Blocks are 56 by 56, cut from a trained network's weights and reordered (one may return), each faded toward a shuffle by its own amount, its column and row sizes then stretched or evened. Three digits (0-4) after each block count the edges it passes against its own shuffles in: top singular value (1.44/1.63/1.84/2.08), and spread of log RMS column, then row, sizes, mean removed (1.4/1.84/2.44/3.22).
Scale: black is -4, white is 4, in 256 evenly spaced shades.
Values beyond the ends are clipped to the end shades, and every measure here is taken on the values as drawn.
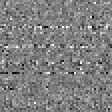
1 1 3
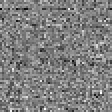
1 1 2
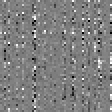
1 4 1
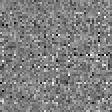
0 2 2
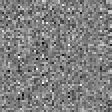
3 3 0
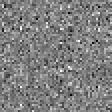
2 2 1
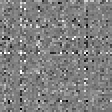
0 3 3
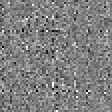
2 3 1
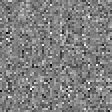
1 3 1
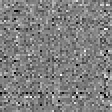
2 2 2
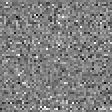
1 0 3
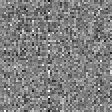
2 2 0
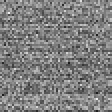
4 1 0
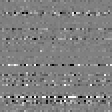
3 0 4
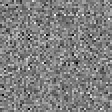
2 0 1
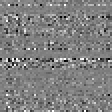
2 1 4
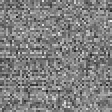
3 0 0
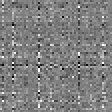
3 3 2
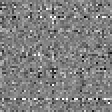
1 1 3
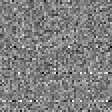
1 0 2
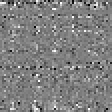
0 2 3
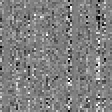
2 4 0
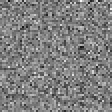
2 0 1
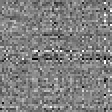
4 2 2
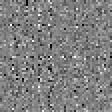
0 3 2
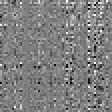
2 4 1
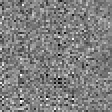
3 2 0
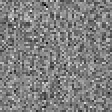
3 1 0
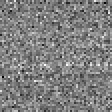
1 0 1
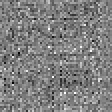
2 3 0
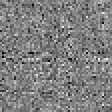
2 2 1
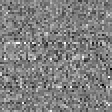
3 0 2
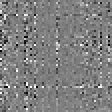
2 4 2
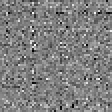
0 2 2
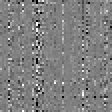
2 4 1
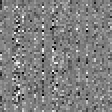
1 4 0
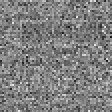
2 1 0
